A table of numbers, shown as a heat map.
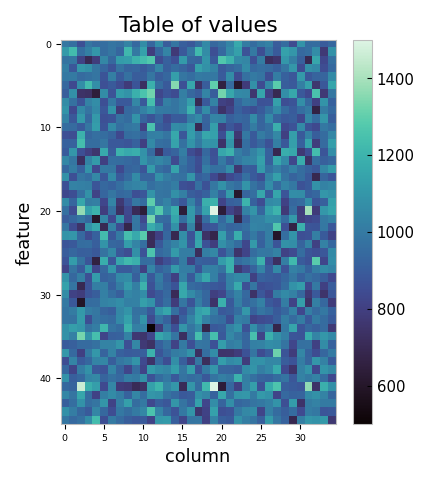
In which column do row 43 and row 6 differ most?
11
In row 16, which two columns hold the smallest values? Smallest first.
32, 20
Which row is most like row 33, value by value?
28
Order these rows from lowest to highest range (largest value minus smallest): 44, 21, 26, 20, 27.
27, 44, 26, 21, 20
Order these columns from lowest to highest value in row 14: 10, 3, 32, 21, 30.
21, 32, 3, 10, 30
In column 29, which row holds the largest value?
26
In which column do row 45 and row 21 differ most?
4
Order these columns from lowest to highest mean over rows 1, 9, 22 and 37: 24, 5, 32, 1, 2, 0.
5, 2, 32, 1, 24, 0
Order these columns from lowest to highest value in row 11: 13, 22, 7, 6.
22, 7, 6, 13
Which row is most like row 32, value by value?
3
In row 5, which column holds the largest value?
14
